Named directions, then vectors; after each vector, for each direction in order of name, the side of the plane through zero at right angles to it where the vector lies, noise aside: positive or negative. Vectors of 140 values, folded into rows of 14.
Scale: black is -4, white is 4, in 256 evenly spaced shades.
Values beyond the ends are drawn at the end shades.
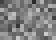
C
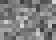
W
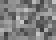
negative, positive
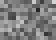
negative, positive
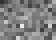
positive, positive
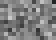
positive, negative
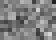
positive, negative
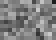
positive, negative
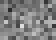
positive, positive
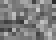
positive, negative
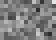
negative, positive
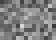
positive, positive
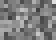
negative, positive
